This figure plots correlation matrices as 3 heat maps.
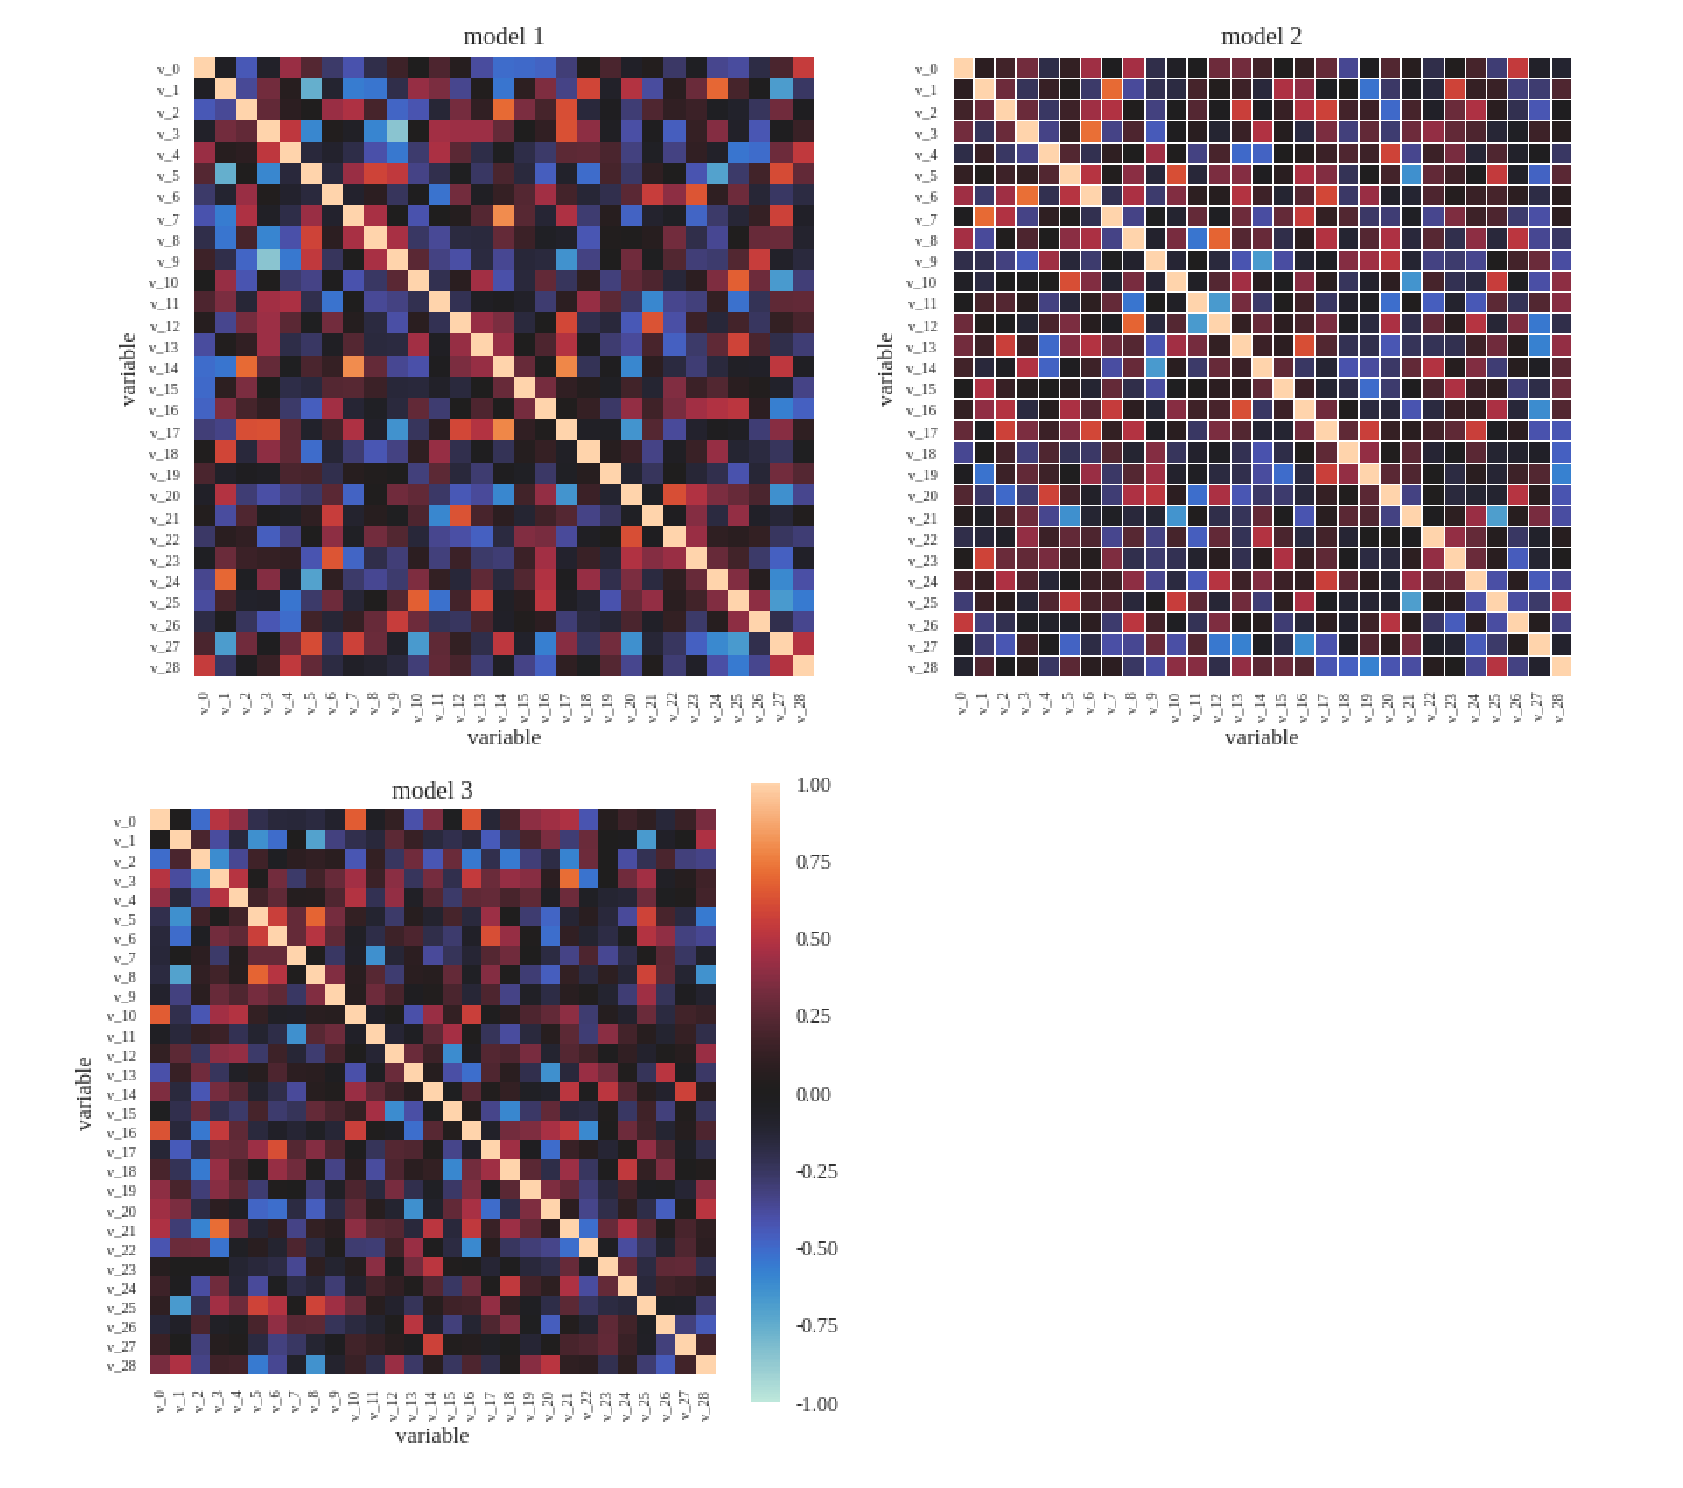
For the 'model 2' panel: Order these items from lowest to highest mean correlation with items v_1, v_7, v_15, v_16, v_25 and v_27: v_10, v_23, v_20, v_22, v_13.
v_20, v_22, v_10, v_13, v_23
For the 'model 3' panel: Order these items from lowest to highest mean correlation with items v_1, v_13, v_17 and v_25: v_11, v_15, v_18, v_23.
v_15, v_11, v_23, v_18
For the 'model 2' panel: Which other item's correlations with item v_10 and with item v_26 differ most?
v_25
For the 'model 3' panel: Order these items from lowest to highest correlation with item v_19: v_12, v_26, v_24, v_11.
v_11, v_26, v_24, v_12
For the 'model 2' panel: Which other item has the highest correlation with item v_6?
v_3
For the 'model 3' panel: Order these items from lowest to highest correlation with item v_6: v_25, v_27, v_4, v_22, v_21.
v_27, v_22, v_21, v_4, v_25
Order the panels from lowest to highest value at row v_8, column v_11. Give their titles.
model 2, model 1, model 3
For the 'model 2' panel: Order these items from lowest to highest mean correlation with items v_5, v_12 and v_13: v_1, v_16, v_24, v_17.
v_1, v_24, v_17, v_16
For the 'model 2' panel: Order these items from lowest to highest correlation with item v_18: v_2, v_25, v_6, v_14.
v_14, v_6, v_25, v_2
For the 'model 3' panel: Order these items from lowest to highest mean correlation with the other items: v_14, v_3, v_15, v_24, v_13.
v_15, v_13, v_24, v_14, v_3
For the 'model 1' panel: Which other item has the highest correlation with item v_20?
v_22
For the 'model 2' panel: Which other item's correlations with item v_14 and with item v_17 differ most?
v_19
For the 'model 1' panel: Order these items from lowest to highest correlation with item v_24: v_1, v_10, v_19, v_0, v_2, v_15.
v_0, v_19, v_2, v_15, v_10, v_1
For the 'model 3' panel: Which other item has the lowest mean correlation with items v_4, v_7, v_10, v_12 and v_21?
v_2
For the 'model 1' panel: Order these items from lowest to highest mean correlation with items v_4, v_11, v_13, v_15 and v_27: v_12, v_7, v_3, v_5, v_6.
v_6, v_5, v_12, v_7, v_3
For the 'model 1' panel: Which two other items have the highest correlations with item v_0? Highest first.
v_28, v_4
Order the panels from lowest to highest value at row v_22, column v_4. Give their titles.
model 1, model 3, model 2
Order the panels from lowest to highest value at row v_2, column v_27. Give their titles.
model 2, model 3, model 1
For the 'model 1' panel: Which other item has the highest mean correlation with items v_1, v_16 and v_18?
v_24
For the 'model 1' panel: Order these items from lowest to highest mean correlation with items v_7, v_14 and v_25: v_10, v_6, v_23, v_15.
v_23, v_10, v_6, v_15
